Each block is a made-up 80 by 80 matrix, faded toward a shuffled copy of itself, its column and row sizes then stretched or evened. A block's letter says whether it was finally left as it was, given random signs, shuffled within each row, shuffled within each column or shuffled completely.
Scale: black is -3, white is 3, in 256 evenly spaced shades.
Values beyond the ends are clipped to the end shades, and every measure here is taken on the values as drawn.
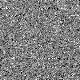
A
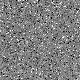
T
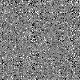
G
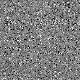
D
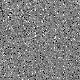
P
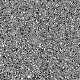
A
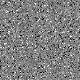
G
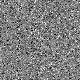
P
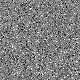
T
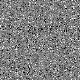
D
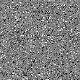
D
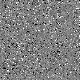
D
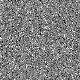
P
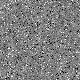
T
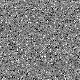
A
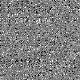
G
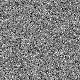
T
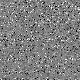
A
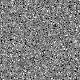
P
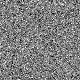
T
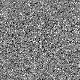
A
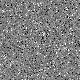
T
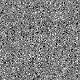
G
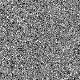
P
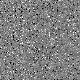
P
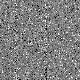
P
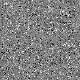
D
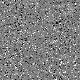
P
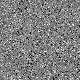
T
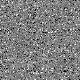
D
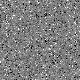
P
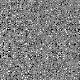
G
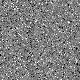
T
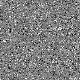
D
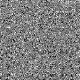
G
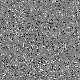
A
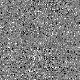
G
